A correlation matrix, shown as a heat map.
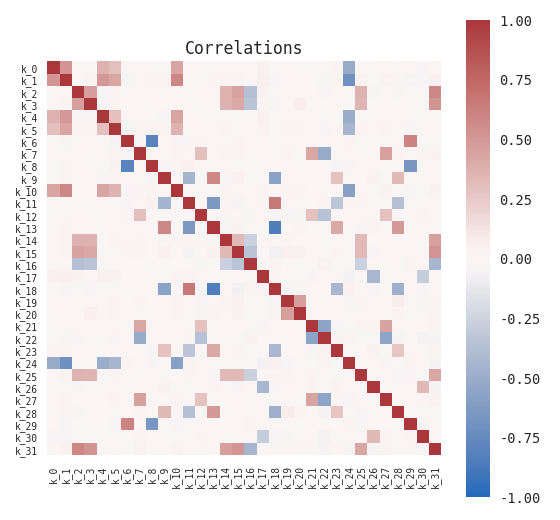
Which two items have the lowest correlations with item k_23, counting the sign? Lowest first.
k_18, k_11
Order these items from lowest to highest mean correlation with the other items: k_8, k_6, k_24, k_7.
k_24, k_8, k_6, k_7
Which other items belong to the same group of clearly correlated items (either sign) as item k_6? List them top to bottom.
k_8, k_29
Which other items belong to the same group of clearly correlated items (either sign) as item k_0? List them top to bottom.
k_1, k_4, k_5, k_10, k_24
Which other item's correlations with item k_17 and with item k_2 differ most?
k_31
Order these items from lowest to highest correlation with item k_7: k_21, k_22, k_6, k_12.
k_22, k_6, k_12, k_21
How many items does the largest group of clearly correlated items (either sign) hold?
7
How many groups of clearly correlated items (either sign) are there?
7
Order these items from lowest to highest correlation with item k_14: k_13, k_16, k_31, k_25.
k_16, k_13, k_25, k_31
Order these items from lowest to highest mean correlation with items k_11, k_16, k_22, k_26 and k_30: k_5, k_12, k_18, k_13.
k_13, k_12, k_5, k_18
